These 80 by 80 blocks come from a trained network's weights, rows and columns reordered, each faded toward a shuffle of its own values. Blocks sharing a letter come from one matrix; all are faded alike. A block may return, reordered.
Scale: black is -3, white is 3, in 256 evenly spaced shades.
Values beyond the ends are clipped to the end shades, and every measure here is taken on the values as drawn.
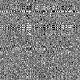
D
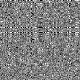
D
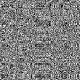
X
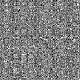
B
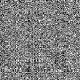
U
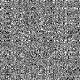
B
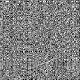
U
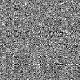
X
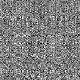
B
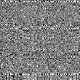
D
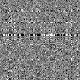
D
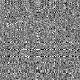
D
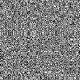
X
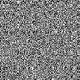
X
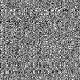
B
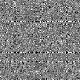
D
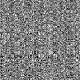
U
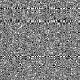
D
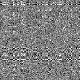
D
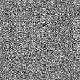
X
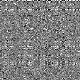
D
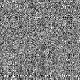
B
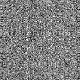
U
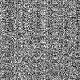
U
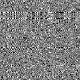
D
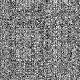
U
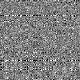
D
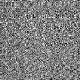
B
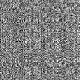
U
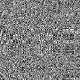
X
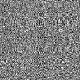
X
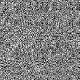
X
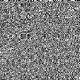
X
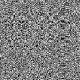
X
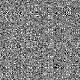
B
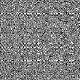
D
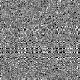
D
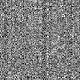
U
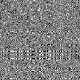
D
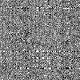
B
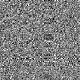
X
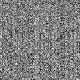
U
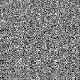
B
